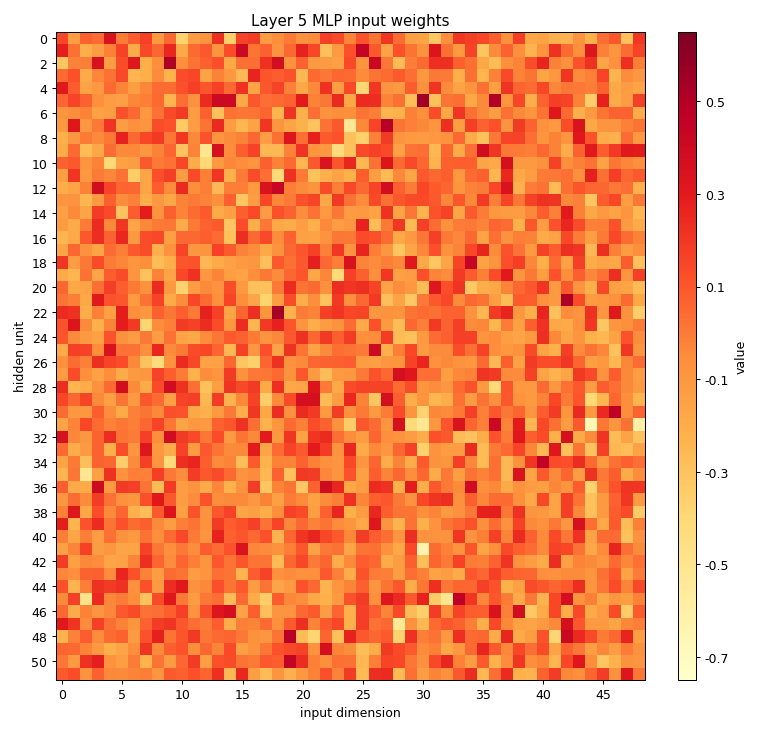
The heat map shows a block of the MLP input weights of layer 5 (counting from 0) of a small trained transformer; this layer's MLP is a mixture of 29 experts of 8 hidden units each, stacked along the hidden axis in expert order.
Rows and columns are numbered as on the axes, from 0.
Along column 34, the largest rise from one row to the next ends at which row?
33
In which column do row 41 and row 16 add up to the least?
30
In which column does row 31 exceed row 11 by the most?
36
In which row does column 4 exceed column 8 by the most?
26
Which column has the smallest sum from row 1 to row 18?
2
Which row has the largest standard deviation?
31
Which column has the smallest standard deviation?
6
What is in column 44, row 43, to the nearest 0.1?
-0.1
